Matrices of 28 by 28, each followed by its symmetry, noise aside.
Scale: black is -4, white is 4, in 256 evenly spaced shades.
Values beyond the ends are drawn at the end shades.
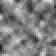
antisymmetric.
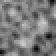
symmetric.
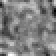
antisymmetric.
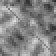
symmetric across the other diagonal.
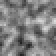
antisymmetric.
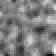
antisymmetric.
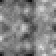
mirrored top to bottom.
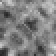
symmetric across the other diagonal.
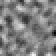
antisymmetric.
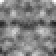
mirrored left to right.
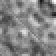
symmetric across the other diagonal.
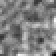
symmetric.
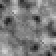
symmetric across the other diagonal.
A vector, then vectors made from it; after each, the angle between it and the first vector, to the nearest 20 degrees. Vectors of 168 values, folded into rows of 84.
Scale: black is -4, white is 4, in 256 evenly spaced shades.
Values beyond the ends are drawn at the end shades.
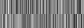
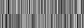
160 degrees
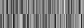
60 degrees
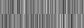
100 degrees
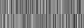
20 degrees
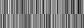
40 degrees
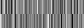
100 degrees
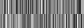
20 degrees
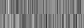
40 degrees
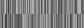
160 degrees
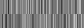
160 degrees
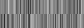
60 degrees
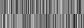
20 degrees
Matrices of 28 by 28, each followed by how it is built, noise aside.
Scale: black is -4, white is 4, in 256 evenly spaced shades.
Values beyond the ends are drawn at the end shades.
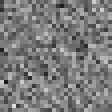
Toeplitz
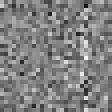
uneven columns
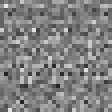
repeating columns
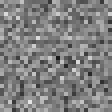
repeating columns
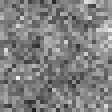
smooth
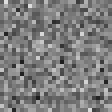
repeating columns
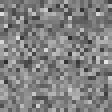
repeating columns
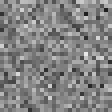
Toeplitz
